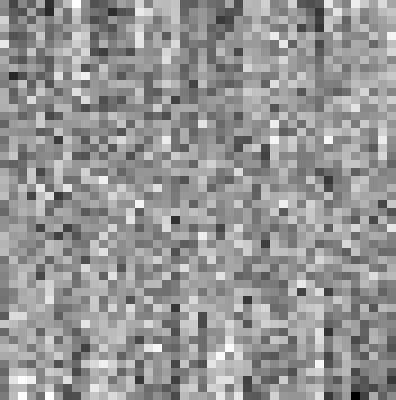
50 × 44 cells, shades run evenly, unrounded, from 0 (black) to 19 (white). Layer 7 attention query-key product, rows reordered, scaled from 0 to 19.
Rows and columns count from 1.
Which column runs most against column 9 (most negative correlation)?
2
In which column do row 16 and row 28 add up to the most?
23
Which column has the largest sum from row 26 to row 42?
36
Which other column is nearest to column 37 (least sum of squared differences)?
43
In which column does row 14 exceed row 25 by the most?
7
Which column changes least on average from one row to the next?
29
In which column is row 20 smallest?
30
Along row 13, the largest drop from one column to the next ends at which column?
20
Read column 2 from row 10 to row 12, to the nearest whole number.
3 10 7
